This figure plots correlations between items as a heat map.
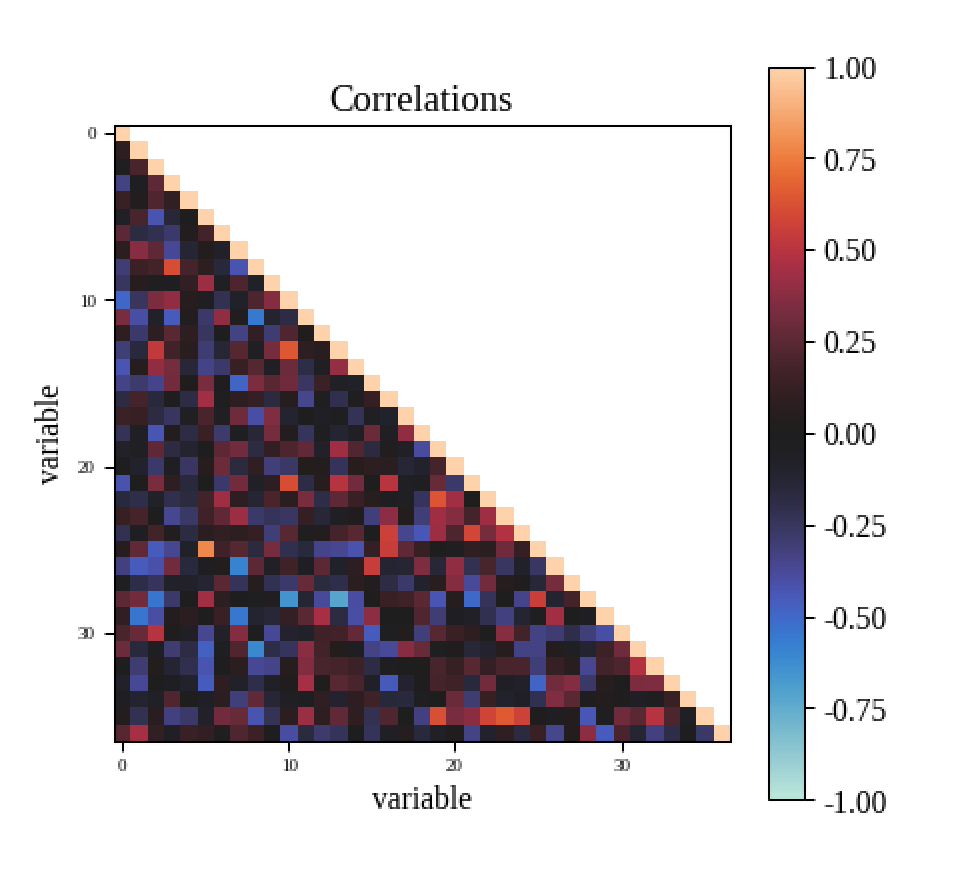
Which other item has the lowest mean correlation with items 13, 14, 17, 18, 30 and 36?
29
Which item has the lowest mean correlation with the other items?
28
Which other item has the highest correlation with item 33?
11
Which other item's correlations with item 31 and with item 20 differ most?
8
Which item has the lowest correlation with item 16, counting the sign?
33
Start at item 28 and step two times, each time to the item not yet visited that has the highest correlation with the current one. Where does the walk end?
5
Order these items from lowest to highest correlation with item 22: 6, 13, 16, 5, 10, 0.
0, 16, 10, 5, 13, 6
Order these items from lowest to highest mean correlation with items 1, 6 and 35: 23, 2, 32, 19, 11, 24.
2, 32, 11, 24, 19, 23
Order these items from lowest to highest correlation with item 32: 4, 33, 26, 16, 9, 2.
9, 4, 16, 2, 26, 33
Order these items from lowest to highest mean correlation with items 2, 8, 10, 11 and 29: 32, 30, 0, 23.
23, 0, 30, 32
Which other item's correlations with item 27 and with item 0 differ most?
26
